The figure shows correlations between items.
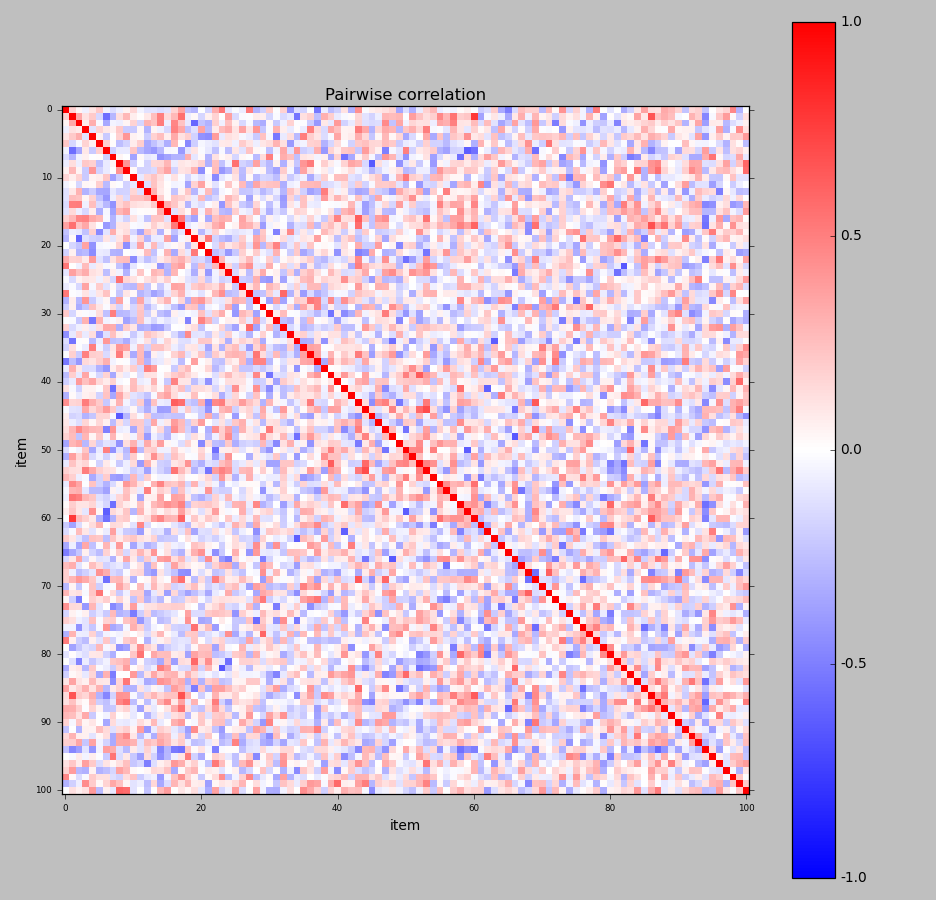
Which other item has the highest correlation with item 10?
50
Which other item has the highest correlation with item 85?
43
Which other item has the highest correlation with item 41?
58
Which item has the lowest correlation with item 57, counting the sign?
79
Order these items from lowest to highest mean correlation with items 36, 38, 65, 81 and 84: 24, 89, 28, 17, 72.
24, 89, 72, 17, 28
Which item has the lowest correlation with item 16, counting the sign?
94
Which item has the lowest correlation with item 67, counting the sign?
56
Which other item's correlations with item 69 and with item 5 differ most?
68
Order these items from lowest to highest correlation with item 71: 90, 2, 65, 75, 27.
65, 90, 27, 2, 75
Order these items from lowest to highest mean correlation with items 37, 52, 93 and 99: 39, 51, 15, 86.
15, 51, 86, 39
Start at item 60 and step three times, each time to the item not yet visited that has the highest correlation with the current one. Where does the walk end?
17
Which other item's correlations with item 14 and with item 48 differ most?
66
